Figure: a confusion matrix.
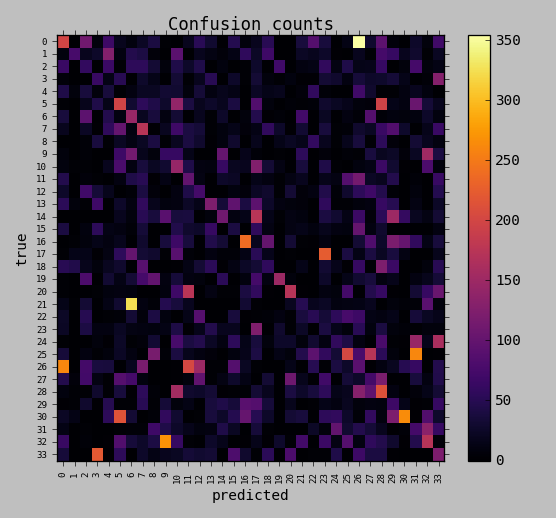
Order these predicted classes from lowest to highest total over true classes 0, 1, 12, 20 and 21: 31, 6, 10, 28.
31, 10, 28, 6
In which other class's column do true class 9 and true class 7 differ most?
32
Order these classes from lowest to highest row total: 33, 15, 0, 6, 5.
15, 6, 33, 5, 0
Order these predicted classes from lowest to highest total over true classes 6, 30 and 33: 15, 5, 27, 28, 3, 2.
28, 2, 15, 27, 3, 5
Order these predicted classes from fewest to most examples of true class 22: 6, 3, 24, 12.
3, 6, 24, 12
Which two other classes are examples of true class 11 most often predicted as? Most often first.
26, 25
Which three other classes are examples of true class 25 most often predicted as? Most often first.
31, 27, 8
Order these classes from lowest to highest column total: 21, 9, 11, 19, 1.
1, 19, 21, 9, 11
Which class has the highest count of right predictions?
30
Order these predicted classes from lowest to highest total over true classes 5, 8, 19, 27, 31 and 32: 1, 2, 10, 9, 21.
1, 21, 2, 10, 9
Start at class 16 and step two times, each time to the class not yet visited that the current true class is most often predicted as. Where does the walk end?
17
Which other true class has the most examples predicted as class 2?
0
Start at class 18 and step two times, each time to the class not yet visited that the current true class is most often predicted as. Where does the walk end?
10
